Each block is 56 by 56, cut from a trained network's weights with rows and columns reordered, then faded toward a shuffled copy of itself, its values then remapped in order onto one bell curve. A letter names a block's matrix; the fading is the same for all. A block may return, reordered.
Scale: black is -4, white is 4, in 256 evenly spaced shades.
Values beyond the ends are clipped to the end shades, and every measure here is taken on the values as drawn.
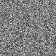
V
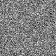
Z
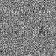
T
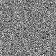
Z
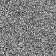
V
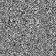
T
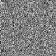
T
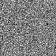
Z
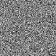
V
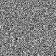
V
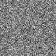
Z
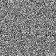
Z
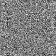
Z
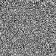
V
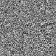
T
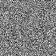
Z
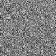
T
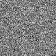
V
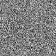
Z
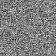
V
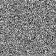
Z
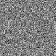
T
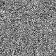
Z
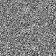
T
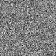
V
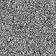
V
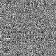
V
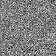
Z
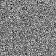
Z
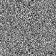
Z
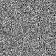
Z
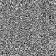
T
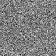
Z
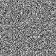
V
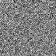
V
